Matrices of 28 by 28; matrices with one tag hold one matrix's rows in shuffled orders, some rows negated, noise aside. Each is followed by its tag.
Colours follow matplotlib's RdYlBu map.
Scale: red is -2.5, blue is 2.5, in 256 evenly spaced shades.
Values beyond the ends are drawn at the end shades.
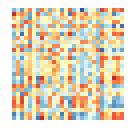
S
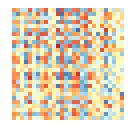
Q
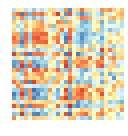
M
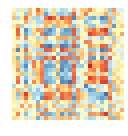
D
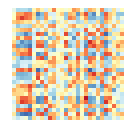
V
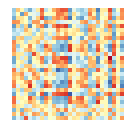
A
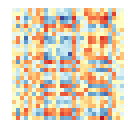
D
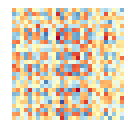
Q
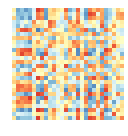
V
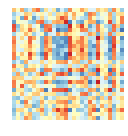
A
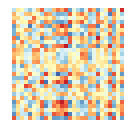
A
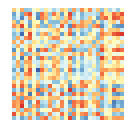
S
